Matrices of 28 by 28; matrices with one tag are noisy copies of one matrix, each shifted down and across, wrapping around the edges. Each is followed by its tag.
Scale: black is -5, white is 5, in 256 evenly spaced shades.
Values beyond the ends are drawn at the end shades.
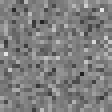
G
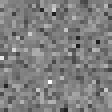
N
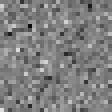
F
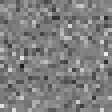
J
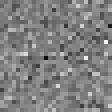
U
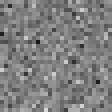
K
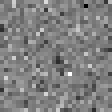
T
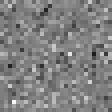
G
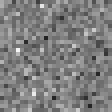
F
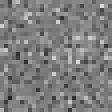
K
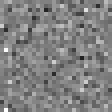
U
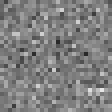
G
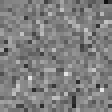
N
